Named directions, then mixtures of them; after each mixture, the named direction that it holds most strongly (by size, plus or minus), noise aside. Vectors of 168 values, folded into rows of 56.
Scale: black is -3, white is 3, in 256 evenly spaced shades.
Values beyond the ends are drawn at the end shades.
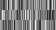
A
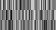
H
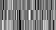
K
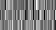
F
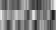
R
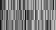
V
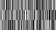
F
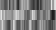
R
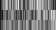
V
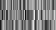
V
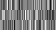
A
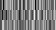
K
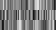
K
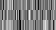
K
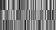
A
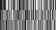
V
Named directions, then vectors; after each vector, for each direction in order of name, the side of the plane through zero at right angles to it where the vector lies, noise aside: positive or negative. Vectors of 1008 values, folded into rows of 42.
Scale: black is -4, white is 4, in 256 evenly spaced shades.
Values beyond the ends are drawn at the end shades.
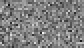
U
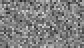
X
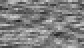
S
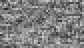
positive, positive, positive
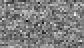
negative, negative, positive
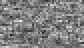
negative, negative, negative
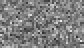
negative, negative, negative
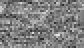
negative, positive, positive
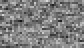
positive, positive, positive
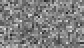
negative, negative, negative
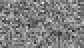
positive, negative, positive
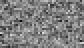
positive, positive, positive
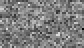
negative, positive, positive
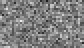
negative, negative, negative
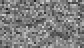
positive, negative, positive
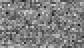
negative, negative, positive
